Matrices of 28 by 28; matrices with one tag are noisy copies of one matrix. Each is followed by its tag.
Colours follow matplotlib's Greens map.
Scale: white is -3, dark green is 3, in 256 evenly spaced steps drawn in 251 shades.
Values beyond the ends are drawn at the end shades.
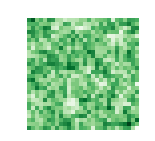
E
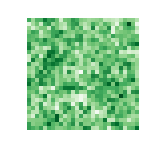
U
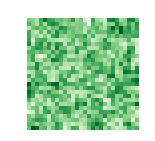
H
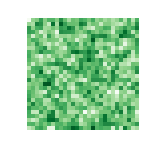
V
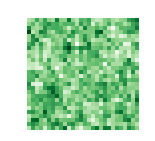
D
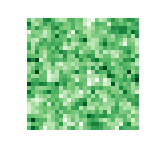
H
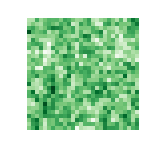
D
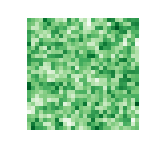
H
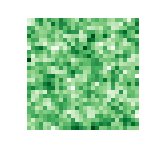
V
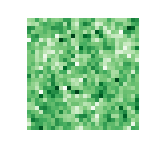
D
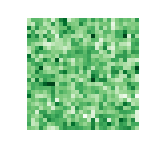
V
